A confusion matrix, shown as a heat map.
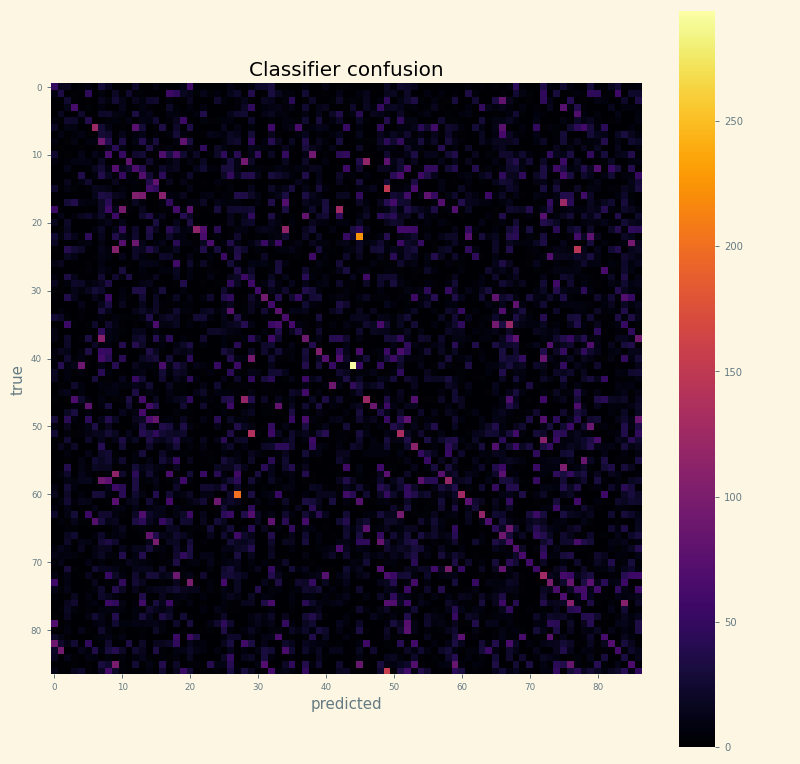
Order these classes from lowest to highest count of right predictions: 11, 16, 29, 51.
29, 11, 16, 51
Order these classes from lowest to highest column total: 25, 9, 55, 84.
55, 25, 9, 84
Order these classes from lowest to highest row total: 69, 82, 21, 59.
69, 59, 82, 21
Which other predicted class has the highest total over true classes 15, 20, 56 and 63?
49
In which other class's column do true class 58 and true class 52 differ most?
72
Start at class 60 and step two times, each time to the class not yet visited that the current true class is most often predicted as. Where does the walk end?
81
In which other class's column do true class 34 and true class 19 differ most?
37
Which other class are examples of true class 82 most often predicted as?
0
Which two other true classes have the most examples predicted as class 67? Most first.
35, 65
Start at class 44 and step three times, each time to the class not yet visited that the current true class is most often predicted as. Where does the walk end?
77
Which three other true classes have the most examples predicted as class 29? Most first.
51, 40, 63
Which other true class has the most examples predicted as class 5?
47
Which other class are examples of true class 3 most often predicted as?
75
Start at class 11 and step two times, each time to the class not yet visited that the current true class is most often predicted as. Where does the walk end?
28
